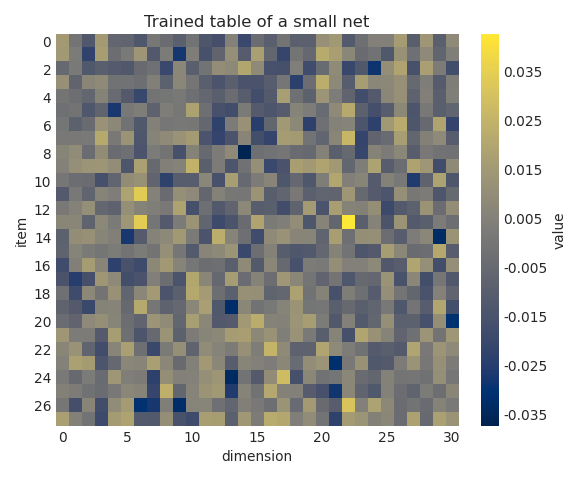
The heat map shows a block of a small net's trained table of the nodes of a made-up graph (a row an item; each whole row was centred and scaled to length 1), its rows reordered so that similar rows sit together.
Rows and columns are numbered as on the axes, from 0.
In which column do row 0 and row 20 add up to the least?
12
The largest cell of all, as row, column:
13, 22
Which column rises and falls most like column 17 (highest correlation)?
4
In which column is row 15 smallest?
14
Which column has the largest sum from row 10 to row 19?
6
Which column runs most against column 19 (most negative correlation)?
26
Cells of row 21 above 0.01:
11
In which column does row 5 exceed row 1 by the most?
9
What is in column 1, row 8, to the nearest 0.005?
0.01
